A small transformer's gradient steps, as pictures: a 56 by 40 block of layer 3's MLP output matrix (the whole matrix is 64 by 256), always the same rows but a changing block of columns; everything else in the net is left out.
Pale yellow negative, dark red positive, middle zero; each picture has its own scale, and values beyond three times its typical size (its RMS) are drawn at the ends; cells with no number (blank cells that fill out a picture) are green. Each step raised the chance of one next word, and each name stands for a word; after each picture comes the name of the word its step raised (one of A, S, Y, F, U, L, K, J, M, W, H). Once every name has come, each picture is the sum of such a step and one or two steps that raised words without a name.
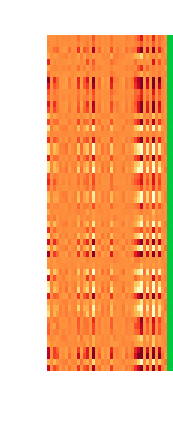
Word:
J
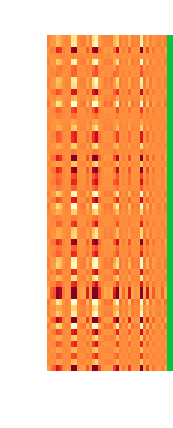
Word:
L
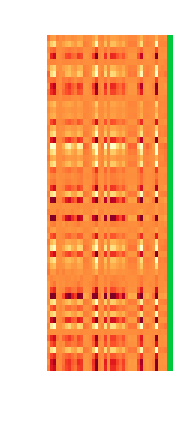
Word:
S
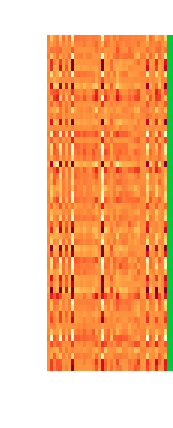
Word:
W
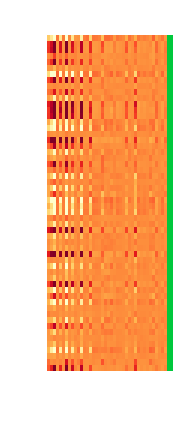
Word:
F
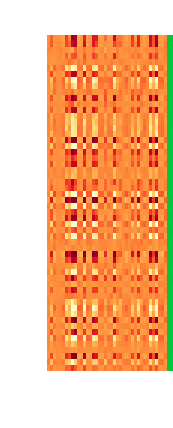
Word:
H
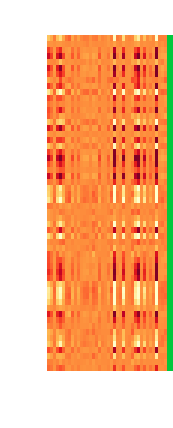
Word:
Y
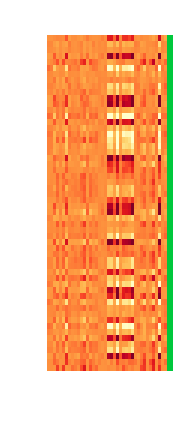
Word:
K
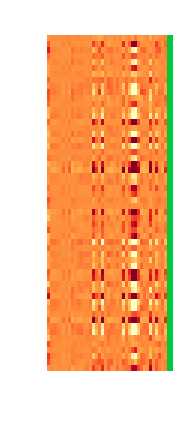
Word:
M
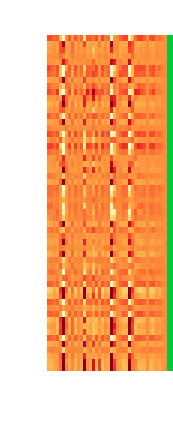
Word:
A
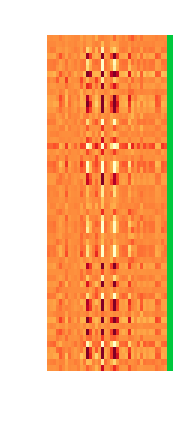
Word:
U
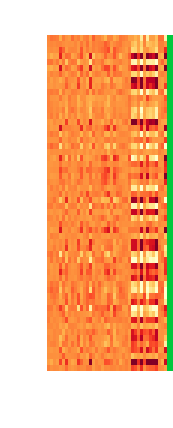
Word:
Y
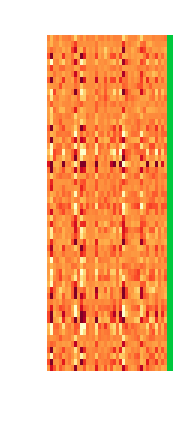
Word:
L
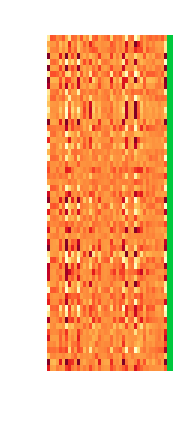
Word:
F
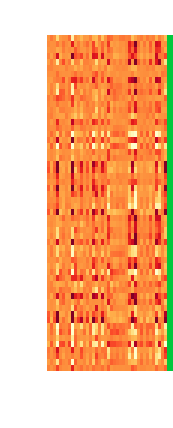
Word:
M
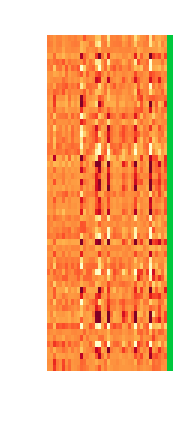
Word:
K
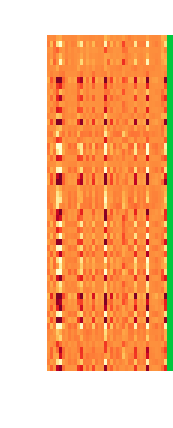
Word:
J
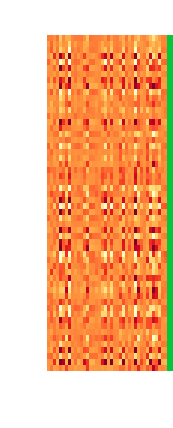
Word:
W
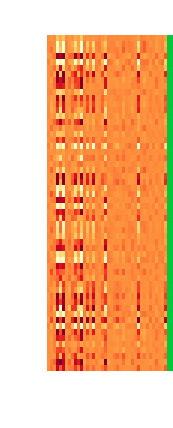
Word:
U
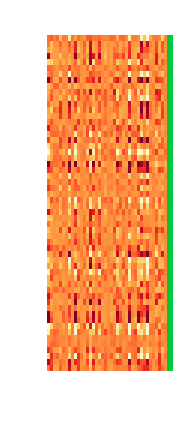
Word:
F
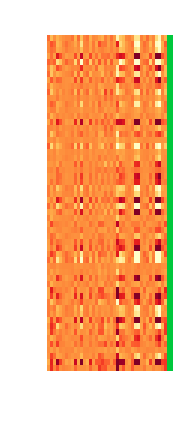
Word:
A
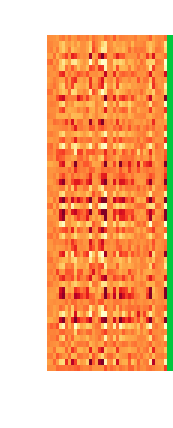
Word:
H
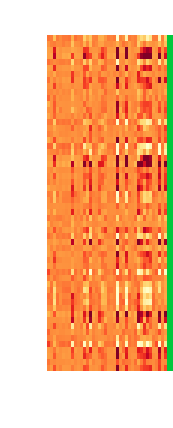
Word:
Y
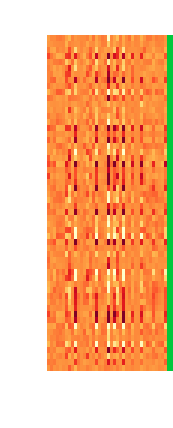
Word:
Y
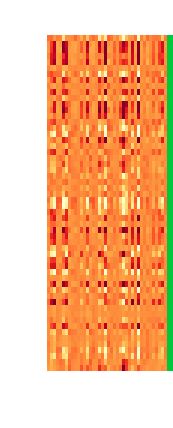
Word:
F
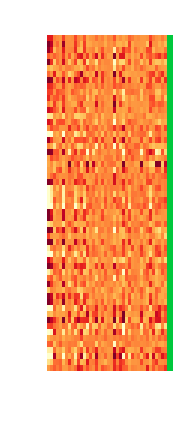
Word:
U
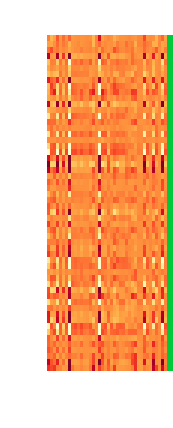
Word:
K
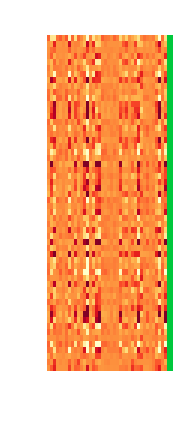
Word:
F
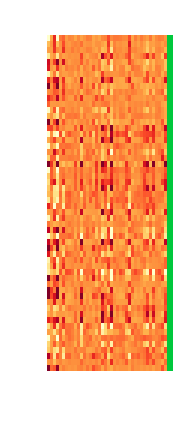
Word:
W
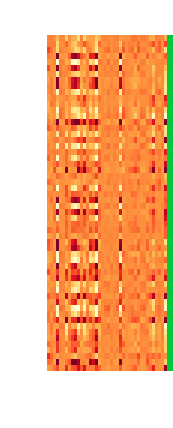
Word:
M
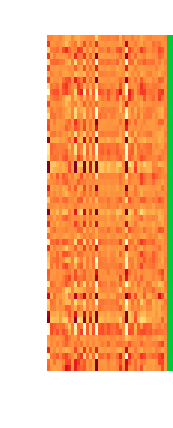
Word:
M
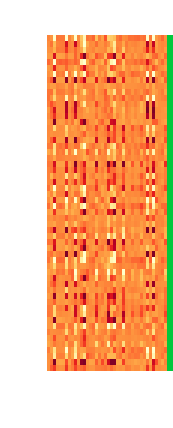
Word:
F
